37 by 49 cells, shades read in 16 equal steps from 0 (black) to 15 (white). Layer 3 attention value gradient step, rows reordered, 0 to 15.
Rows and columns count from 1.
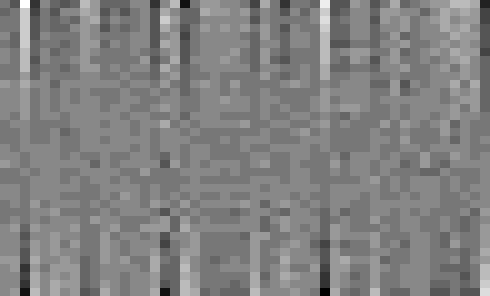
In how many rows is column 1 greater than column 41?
16
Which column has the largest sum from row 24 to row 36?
49
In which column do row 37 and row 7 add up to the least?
17
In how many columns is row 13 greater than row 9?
20
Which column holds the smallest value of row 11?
41
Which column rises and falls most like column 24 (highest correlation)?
48
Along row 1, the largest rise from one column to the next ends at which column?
3
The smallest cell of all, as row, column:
37, 33
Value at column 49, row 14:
6
